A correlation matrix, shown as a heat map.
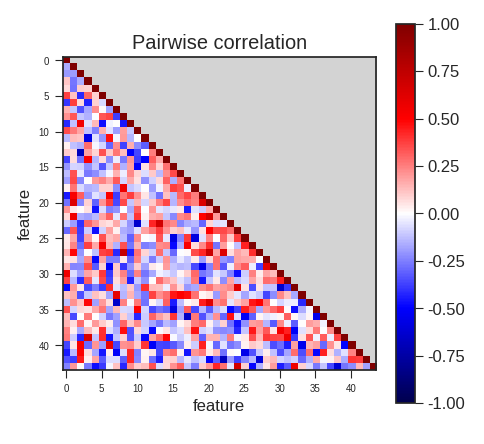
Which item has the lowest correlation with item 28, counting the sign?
4
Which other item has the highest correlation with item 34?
20
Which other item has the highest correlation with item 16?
33
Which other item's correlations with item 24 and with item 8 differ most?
43
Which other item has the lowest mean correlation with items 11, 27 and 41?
7
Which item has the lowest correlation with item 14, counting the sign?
11
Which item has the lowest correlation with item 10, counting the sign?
23
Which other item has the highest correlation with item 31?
39
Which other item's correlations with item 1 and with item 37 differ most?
24
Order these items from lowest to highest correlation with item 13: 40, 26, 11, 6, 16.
40, 16, 11, 6, 26
